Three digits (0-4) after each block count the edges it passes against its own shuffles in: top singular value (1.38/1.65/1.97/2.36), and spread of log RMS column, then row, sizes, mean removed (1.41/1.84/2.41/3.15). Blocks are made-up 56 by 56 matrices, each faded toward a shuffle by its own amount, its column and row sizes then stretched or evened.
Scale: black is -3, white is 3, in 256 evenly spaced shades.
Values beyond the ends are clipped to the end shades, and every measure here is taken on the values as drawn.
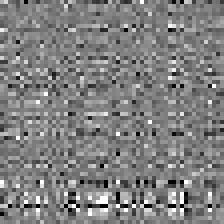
4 2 4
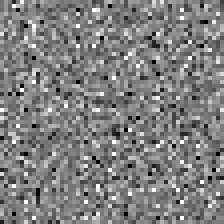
0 1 0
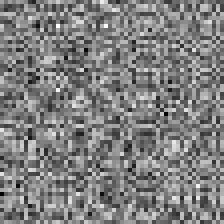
4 0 1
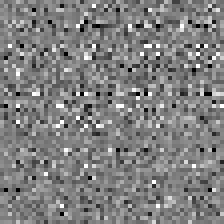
1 1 3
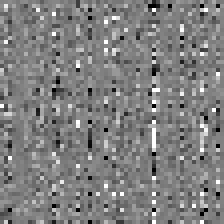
2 4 1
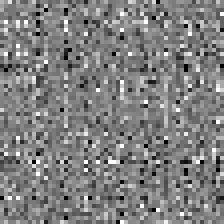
2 3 2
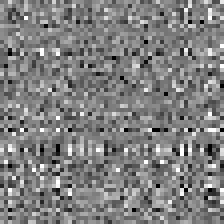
4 2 3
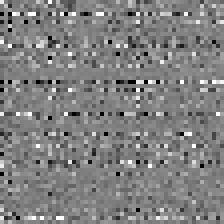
2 1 4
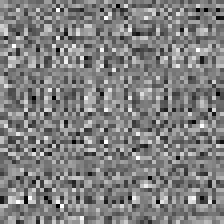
4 0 3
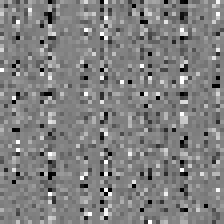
3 4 1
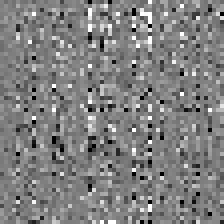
1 4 1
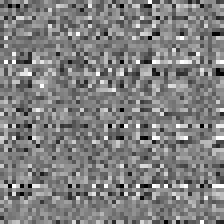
4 1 4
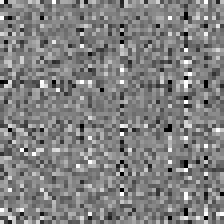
2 3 2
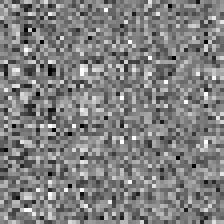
3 2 0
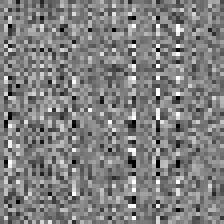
4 4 1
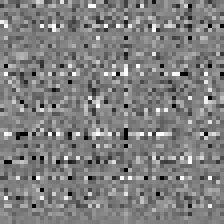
1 2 4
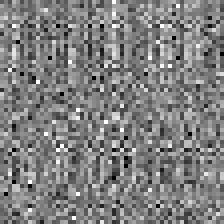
4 2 1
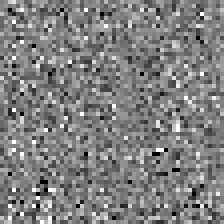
0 2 1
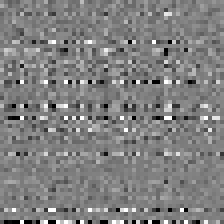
4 1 4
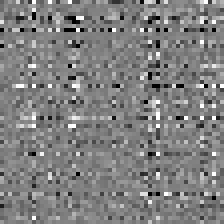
1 3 4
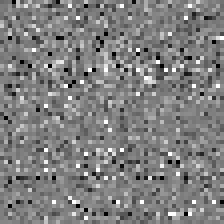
0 0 2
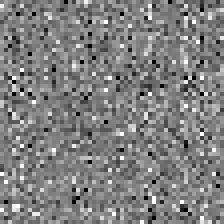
2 2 0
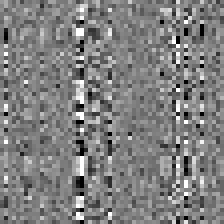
4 4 0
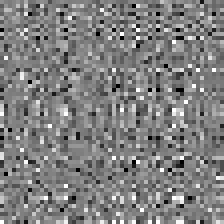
4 2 2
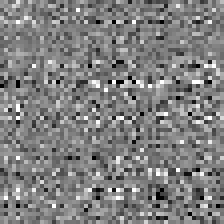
3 2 3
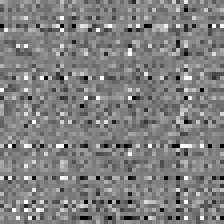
3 2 4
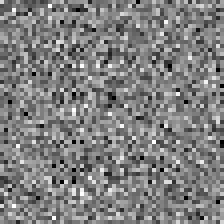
2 1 0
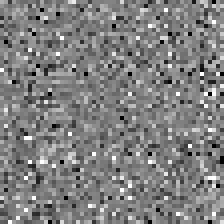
1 1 1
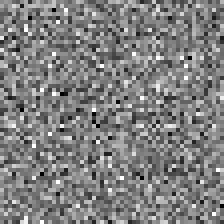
1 0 0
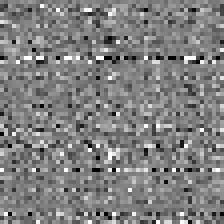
2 1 4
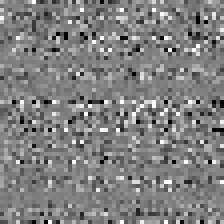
0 1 4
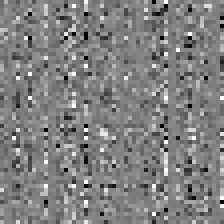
2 4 1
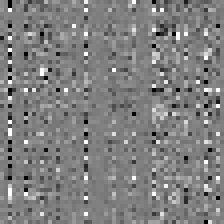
1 4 2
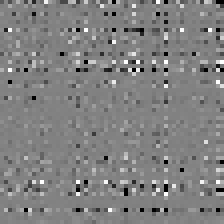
3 3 4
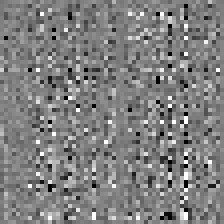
1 4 2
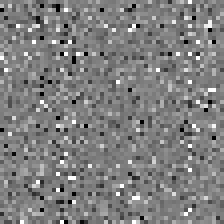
0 1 1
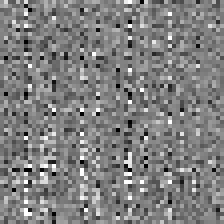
2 4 1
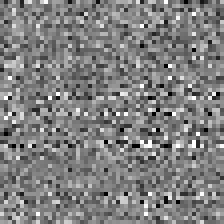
0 1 3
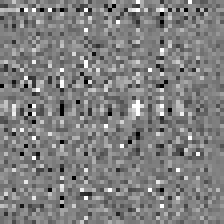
3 3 2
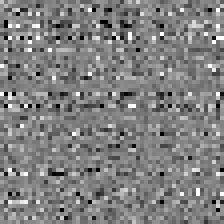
2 1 4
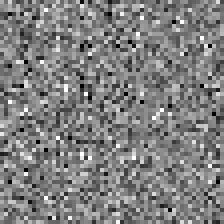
1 1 0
